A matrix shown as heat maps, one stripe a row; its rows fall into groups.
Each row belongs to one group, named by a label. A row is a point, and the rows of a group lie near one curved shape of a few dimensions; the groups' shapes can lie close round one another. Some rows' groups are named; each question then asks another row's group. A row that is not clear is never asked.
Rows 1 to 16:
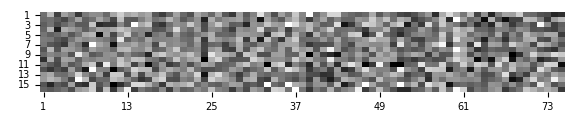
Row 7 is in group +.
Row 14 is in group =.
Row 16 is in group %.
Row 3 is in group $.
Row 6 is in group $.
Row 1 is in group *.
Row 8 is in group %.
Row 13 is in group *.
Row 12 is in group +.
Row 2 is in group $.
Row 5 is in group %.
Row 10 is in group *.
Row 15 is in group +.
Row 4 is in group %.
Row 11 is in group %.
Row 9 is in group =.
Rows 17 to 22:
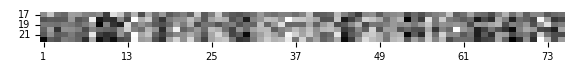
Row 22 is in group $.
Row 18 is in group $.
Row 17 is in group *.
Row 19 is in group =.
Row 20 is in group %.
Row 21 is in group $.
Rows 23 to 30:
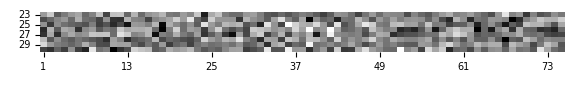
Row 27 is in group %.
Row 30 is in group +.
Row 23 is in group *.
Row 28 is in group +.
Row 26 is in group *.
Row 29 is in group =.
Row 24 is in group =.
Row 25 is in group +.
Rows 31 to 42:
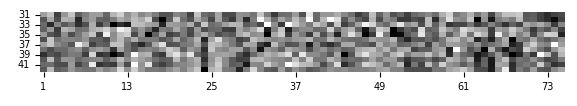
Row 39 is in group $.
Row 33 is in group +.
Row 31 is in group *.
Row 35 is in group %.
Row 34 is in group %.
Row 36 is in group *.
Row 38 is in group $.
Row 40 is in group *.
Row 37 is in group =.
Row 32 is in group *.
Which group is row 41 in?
$
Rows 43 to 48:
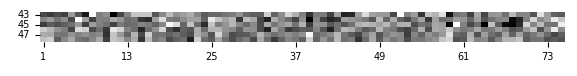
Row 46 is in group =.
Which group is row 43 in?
+
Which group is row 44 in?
=
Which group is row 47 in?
*
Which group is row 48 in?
*
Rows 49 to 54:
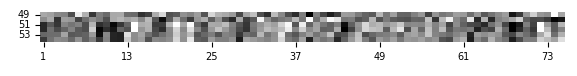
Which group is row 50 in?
*
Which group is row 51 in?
$
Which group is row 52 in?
$
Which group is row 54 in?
=
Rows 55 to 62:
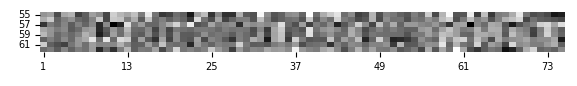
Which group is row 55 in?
*
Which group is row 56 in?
*
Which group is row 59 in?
=
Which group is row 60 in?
%
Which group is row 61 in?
+
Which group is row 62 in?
%
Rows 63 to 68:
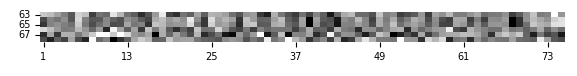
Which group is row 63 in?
=
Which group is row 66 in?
*
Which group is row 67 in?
%
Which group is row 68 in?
+
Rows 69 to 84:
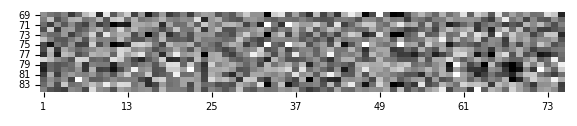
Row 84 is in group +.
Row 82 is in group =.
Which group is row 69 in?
%
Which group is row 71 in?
+
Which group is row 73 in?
%
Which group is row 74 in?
+
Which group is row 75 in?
+
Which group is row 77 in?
*
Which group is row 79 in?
$
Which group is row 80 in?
$
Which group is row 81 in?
%
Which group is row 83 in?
%
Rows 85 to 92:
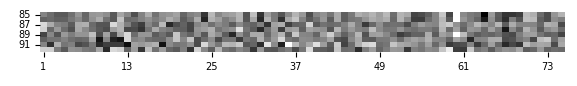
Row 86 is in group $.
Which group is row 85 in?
$
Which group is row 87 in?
=
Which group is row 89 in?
%
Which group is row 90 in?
=
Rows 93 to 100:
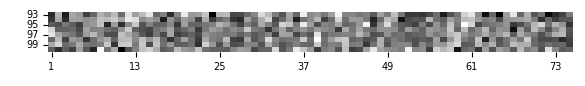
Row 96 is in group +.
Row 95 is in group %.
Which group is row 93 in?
*
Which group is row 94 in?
%
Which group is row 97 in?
=
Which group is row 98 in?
*
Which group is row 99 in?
*
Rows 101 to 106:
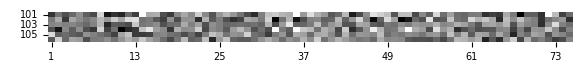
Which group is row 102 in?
%
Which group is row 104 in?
+
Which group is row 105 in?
+
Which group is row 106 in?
*
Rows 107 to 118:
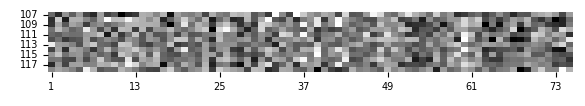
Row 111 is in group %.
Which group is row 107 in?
+
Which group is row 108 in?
%
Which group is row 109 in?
*
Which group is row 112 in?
$
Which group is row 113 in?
=
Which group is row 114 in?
%
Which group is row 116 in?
$
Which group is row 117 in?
%
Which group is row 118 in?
=
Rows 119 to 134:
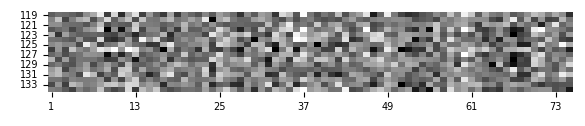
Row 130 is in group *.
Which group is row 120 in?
*
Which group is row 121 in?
=
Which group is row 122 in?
%
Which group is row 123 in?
+
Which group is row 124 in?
$
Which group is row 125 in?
=
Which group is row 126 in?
%
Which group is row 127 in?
%
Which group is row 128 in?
+
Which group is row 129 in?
$
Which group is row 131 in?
=
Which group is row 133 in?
%
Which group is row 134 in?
$
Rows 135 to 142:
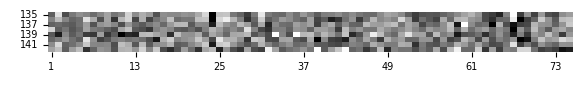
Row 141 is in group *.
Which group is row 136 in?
*
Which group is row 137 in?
$
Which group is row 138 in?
+
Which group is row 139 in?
+
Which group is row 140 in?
=
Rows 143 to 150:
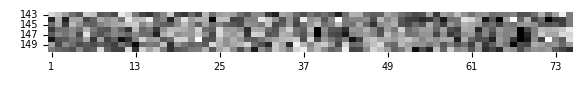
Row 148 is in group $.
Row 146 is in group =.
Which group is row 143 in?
=
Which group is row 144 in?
*
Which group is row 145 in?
%
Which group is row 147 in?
=
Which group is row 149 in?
+
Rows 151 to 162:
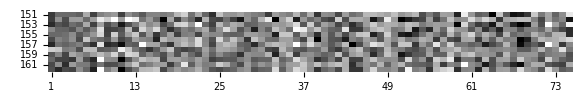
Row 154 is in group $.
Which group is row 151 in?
$
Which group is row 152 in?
%
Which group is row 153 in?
$
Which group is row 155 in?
%
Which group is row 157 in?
$
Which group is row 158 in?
=
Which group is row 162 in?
+
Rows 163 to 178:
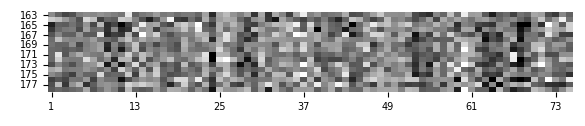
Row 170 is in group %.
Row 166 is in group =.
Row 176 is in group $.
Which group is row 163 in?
$
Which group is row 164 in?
=
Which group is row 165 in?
$
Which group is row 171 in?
*
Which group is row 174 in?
*
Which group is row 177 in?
*
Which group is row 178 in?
$
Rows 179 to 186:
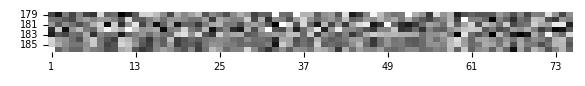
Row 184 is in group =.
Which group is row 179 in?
+
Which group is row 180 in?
$
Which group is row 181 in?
%
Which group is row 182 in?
%
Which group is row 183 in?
$
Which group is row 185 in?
=
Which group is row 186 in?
+
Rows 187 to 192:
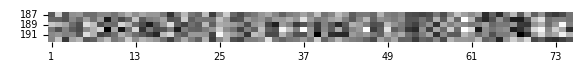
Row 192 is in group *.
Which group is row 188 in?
%
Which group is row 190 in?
%
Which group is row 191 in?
=
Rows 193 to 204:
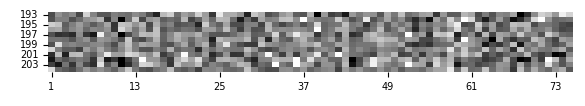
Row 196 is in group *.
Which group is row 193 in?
=
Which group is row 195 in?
*
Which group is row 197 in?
+
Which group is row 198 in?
$
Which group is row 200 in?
+
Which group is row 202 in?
$
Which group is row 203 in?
+
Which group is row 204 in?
+
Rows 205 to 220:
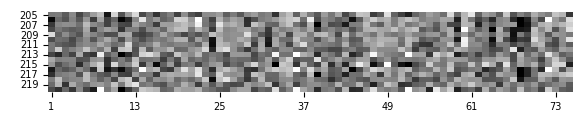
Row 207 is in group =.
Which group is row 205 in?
%
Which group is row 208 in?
$
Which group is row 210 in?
$
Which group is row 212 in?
*
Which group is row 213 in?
+
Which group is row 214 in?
=
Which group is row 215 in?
%
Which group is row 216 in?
$
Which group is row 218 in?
*
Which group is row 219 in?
%
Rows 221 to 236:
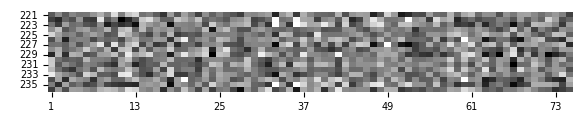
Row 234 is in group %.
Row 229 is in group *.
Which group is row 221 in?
%
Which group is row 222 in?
+
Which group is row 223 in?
+
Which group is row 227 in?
%
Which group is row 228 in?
*
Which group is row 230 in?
+
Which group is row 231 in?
+
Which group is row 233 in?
=
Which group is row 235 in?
+
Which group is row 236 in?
%
